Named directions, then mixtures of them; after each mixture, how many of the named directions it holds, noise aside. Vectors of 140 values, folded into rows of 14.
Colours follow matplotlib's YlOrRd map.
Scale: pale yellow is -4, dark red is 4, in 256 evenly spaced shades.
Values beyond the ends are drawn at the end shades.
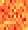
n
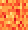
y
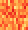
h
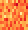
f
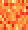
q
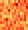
one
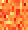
two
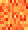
two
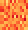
three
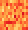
two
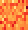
two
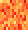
three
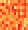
three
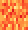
two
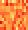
two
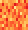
two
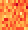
one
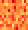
one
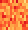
three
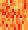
two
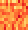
four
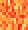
one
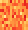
three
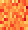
three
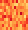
two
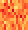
three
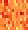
two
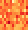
two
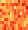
four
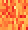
one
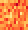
two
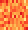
two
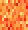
one
